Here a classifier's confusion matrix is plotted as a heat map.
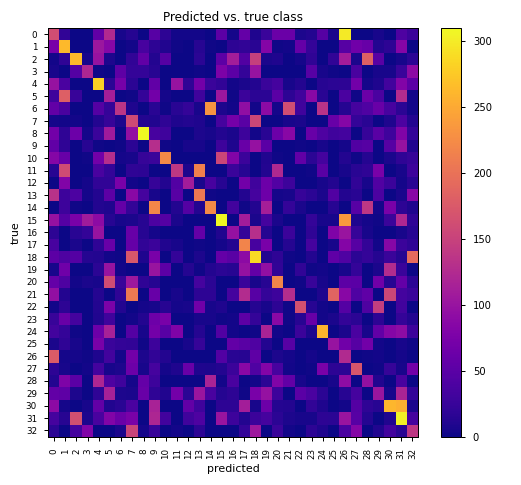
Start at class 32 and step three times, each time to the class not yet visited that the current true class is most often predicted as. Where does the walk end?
17
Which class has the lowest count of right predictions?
23
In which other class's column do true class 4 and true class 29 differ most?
5
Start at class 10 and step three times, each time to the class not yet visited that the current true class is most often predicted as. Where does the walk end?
0
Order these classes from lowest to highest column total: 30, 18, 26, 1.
30, 1, 18, 26
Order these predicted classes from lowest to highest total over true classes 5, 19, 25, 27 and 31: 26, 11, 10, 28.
11, 10, 28, 26
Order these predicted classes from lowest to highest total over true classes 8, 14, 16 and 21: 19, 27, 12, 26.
12, 27, 19, 26
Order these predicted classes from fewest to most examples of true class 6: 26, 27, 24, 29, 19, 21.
26, 27, 29, 19, 24, 21
